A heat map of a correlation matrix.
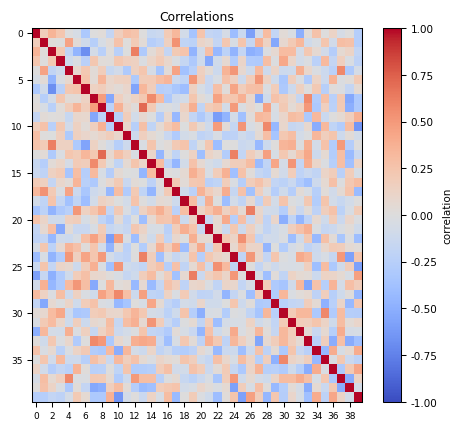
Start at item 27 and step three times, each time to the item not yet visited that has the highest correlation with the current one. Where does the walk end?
26
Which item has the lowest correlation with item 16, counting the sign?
33
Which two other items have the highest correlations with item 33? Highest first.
7, 8
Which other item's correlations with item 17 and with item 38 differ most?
4
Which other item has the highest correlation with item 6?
24
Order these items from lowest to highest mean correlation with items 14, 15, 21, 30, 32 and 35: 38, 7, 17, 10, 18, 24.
38, 17, 10, 24, 18, 7
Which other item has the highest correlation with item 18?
21
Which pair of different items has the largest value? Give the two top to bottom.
8, 13
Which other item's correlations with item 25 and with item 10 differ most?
28
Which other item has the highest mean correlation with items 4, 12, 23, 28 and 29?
37
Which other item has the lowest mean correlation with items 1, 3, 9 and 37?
22
